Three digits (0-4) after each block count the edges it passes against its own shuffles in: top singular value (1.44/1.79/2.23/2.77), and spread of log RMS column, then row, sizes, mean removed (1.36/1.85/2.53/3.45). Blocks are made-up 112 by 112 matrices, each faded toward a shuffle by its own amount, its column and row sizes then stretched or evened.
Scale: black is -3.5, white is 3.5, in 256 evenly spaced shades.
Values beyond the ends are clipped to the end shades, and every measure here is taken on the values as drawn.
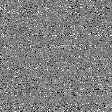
1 0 3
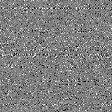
3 0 3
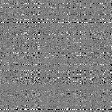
3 3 4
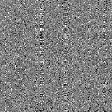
3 3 0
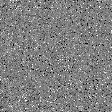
0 0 1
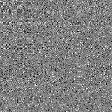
3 0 2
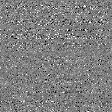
2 1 3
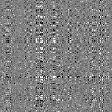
4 4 3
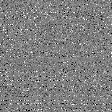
0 1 3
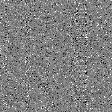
2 2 0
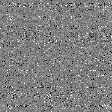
2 1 3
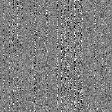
1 4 0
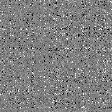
0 3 3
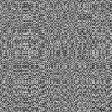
4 3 1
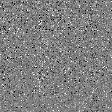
0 2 2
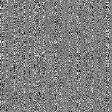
3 4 1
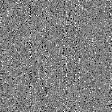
1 3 0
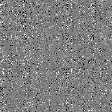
0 3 2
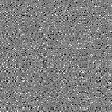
4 0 2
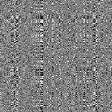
4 4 2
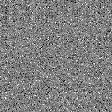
2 0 1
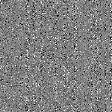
2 3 1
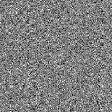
2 2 0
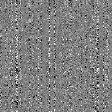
3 4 1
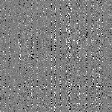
3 4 2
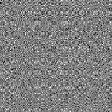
4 1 2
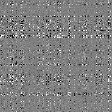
1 4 4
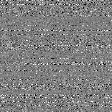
0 0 4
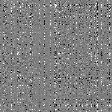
2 4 3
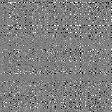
3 3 4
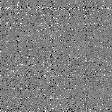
0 2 3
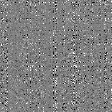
1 4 3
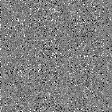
0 3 2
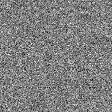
1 0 1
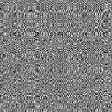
4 2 3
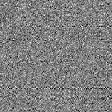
3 0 2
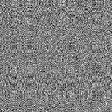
4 0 1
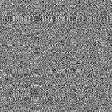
4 0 3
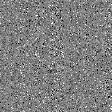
1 3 0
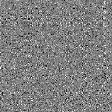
3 2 2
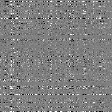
3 3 4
